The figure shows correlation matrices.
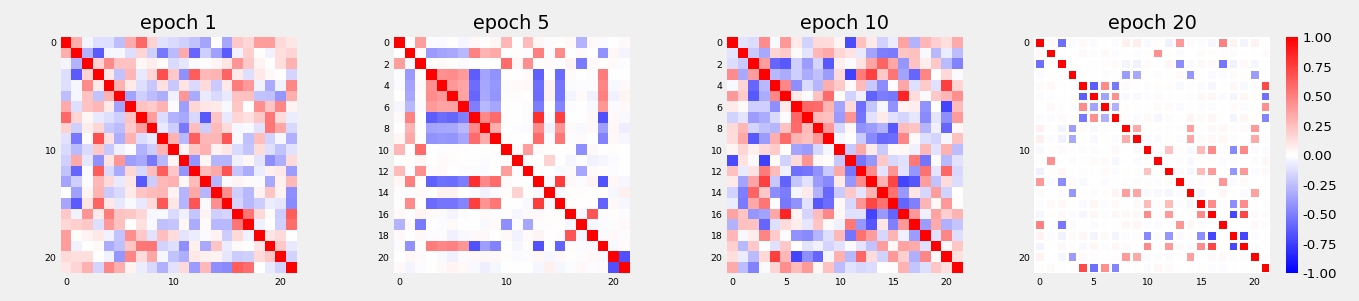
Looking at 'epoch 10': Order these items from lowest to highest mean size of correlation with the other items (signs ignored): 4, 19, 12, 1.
19, 1, 4, 12
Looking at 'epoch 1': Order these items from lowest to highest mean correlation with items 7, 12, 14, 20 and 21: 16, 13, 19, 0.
13, 16, 0, 19
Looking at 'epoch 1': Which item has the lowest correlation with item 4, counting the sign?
19
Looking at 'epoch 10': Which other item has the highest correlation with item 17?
11
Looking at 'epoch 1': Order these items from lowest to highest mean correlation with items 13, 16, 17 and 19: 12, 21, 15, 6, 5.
15, 12, 5, 6, 21
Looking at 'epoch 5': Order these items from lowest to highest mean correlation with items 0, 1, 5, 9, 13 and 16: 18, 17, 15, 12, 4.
4, 17, 12, 18, 15
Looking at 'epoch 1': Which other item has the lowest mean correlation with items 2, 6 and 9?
1
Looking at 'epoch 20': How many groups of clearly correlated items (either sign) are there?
5
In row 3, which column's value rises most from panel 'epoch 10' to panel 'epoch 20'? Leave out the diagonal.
11
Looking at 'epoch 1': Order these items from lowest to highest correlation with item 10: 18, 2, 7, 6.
7, 2, 6, 18
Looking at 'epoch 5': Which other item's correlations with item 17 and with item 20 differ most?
21
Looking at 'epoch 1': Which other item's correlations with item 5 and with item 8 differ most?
11
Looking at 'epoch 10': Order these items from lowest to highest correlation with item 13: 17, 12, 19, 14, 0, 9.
17, 9, 19, 0, 14, 12
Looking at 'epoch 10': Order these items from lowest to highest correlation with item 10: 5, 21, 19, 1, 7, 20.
7, 21, 19, 5, 1, 20
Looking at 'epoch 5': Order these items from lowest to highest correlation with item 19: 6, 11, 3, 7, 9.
7, 9, 11, 6, 3
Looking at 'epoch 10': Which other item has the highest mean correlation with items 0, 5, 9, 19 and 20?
16
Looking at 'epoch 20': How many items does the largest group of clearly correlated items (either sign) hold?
6
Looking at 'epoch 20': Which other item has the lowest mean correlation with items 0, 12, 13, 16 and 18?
2
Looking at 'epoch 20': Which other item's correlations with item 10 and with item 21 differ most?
4
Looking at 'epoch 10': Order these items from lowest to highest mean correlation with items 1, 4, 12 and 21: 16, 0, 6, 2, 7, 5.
2, 6, 7, 0, 16, 5
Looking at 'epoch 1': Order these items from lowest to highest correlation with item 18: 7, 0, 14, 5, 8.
5, 8, 14, 7, 0
